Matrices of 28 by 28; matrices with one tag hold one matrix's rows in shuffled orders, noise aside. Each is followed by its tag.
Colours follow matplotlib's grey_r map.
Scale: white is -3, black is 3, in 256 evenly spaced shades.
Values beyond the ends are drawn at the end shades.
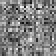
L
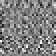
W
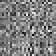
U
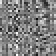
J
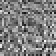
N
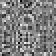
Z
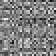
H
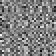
W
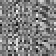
J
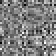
N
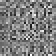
U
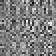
U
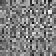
U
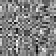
J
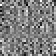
W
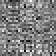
L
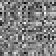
N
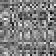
H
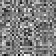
Z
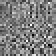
U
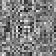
Z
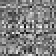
L
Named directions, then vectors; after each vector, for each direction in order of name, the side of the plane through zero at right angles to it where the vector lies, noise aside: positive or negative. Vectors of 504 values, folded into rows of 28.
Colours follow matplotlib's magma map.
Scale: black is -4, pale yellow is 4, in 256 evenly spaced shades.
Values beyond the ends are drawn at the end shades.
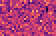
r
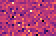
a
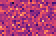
negative, negative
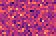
negative, negative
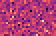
negative, positive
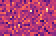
positive, negative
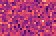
negative, positive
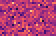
positive, positive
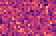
negative, negative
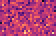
positive, positive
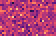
negative, negative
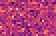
negative, negative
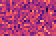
negative, positive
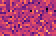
negative, positive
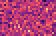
positive, negative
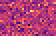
positive, positive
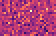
positive, negative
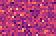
negative, negative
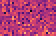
negative, positive
